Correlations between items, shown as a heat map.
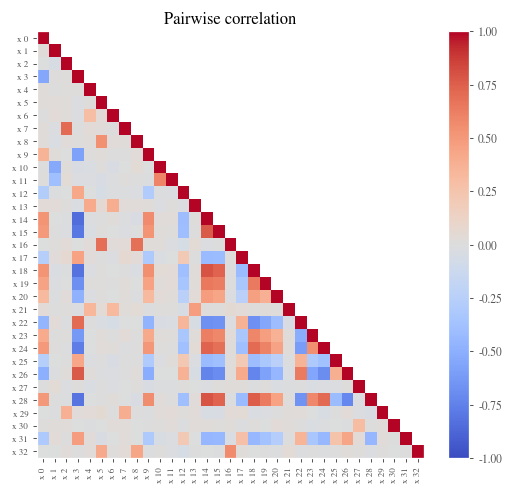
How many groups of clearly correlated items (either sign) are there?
6
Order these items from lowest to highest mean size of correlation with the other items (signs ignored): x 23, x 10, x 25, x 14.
x 10, x 25, x 23, x 14
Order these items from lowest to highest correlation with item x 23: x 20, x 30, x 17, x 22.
x 22, x 17, x 30, x 20
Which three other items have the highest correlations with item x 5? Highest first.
x 16, x 8, x 32
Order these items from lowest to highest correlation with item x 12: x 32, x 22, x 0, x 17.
x 0, x 32, x 17, x 22
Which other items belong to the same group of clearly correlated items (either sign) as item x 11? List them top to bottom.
x 1, x 10
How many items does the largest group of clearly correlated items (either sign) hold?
17
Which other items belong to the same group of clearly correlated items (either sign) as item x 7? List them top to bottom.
x 2, x 29
